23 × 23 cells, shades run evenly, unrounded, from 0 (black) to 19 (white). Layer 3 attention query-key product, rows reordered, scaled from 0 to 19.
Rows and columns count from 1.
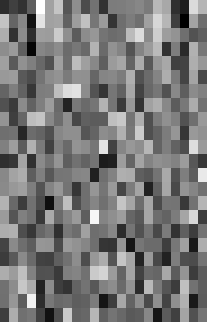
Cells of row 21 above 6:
18
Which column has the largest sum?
14
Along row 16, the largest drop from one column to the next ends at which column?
23
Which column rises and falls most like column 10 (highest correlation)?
1
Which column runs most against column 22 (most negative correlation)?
21
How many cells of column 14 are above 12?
7
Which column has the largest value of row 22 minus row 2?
4
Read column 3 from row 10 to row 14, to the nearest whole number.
3 7 12 13 12
